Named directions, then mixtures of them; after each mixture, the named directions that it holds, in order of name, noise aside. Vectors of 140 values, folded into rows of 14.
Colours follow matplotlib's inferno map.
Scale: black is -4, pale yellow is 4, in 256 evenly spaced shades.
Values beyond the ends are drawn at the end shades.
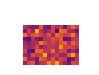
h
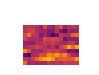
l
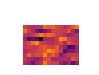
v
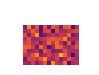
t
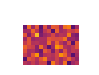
t.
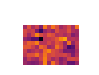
t, v.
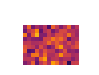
h, t.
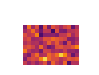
l, t.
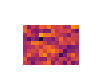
t, v.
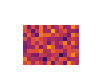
t.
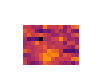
l, v.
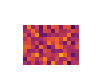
t.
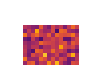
h.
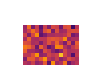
t.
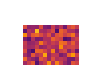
h.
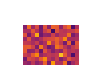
t.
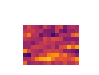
l.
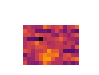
l, v.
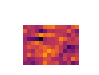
v.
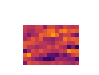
l.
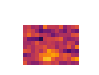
l, v.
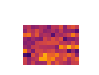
h, l.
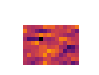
v.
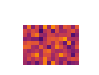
t, v.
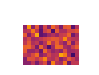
t.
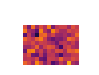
h, t.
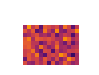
h, t.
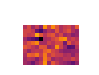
t, v.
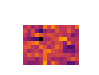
t, v.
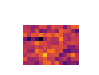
h, v.
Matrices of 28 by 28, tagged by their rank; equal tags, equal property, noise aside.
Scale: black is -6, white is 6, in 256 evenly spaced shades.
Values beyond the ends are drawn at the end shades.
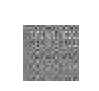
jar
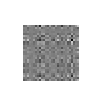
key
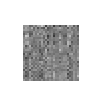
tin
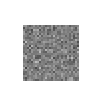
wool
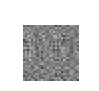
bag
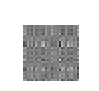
key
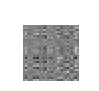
jar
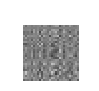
jar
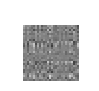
jar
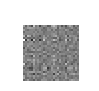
tin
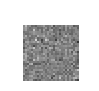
wool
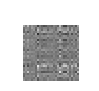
key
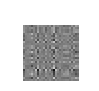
key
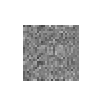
bag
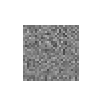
bag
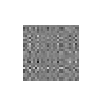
key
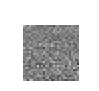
wool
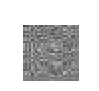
tin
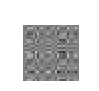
key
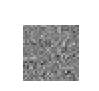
wool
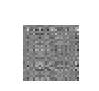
key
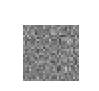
bag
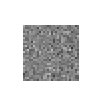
wool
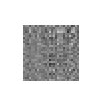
tin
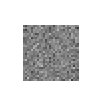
wool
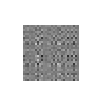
key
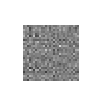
tin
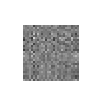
jar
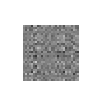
jar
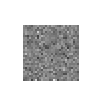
wool
